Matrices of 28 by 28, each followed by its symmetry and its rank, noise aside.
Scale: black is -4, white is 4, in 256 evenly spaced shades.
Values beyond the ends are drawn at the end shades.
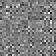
no symmetry, rank four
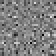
no symmetry, rank five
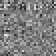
no symmetry, rank five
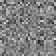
no symmetry, rank four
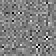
symmetric, rank three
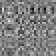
no symmetry, rank three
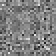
no symmetry, rank three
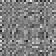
antisymmetric, rank four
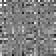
no symmetry, rank three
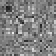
symmetric, rank five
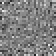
no symmetry, rank five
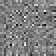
antisymmetric, rank four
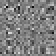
no symmetry, rank three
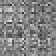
no symmetry, rank four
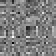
no symmetry, rank three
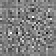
antisymmetric, rank four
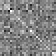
symmetric, rank five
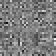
no symmetry, rank five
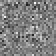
no symmetry, rank five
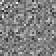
symmetric, rank five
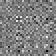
symmetric, rank three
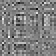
antisymmetric, rank four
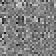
no symmetry, rank five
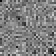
symmetric, rank four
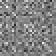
symmetric, rank three
